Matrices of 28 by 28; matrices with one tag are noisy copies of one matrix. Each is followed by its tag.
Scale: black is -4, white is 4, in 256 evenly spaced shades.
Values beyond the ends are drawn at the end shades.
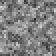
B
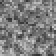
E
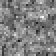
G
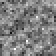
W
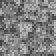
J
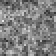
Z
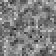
W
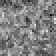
Z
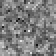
E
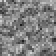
W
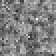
J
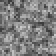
J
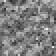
W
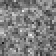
Z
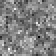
E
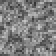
B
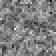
G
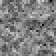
G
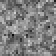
B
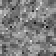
G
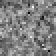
Z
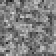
J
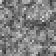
G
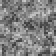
G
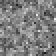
Z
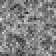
B
